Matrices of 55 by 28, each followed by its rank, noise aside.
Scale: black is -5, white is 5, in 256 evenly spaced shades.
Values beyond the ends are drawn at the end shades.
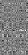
four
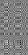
two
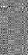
three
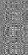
three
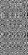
four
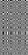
one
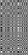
one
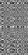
two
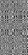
three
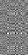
two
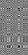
one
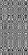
two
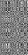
two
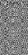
four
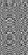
three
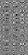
three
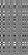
one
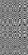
two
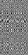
three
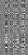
two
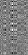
two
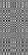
one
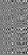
two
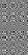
two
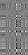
one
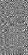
four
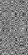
three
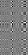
one
